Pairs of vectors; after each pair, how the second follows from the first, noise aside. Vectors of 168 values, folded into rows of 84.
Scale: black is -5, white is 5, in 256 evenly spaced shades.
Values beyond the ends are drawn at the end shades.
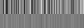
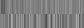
wrapped around, negated, shrunk.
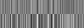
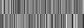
wrapped around, negated.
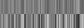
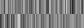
wrapped around, negated.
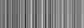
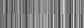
wrapped around, negated.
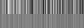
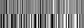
reversed, scaled up.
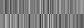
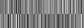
wrapped around.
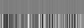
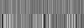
negated, partly zeroed.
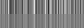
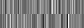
shuffled.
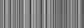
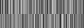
shuffled.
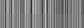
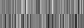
shuffled.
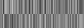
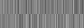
wrapped around, negated, shrunk.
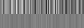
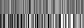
reversed, scaled up.
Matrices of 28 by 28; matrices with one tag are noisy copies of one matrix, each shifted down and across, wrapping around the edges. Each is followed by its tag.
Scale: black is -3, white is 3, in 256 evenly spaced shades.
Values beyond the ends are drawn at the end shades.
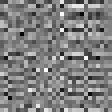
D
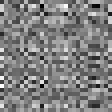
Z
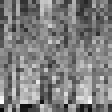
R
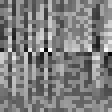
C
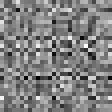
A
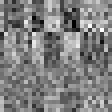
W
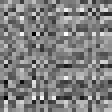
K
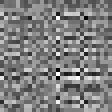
D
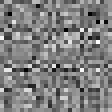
A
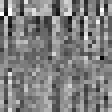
C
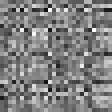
A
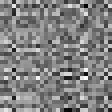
Z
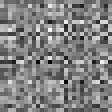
A
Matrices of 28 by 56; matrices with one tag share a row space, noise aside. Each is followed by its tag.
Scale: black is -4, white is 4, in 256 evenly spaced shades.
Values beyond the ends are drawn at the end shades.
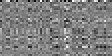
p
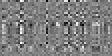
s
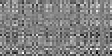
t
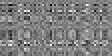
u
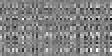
t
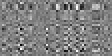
s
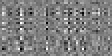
s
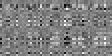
p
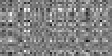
u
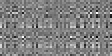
t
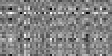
u
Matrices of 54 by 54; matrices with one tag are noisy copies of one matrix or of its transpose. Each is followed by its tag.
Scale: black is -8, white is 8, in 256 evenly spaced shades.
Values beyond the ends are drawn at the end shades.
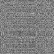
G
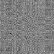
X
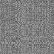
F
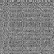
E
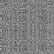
E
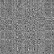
X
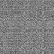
F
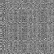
E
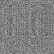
G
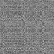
F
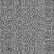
X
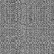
F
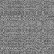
F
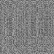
G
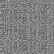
E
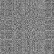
X
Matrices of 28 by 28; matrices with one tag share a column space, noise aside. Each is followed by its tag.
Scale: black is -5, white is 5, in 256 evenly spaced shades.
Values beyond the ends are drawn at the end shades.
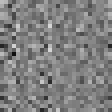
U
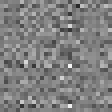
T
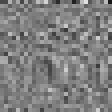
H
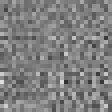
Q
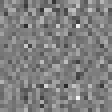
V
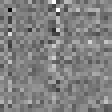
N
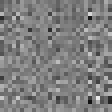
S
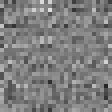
V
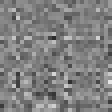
Q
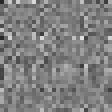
H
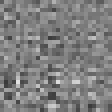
Q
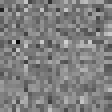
N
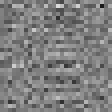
T
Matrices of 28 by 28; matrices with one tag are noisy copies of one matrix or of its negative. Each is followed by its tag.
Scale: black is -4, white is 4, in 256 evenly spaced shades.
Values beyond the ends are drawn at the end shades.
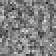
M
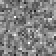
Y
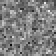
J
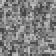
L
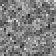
J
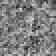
J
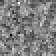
L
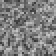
Y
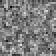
L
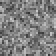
M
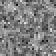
M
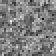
J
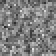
L
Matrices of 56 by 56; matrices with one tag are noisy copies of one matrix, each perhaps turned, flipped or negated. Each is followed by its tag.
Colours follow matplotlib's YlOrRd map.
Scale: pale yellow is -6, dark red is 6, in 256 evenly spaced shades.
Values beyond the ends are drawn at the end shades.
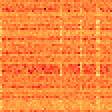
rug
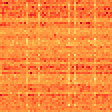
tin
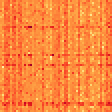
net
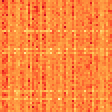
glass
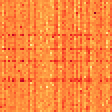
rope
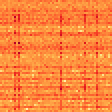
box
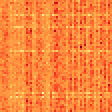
box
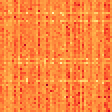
glass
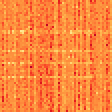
rope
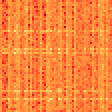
glass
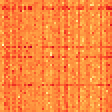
net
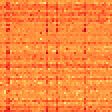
net
